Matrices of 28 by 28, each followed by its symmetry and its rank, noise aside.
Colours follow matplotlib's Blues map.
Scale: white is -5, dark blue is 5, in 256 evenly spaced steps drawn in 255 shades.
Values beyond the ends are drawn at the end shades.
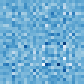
antisymmetric, rank four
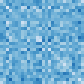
symmetric, rank three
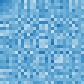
symmetric, rank three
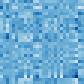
no symmetry, rank three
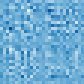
antisymmetric, rank four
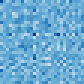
symmetric, rank six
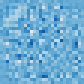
symmetric, rank four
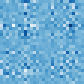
antisymmetric, rank four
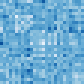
symmetric, rank four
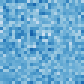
no symmetry, rank six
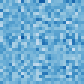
no symmetry, rank four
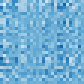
no symmetry, rank four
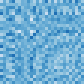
symmetric, rank three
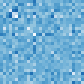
symmetric, rank four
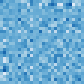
symmetric, rank four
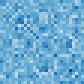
symmetric, rank six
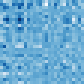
no symmetry, rank three
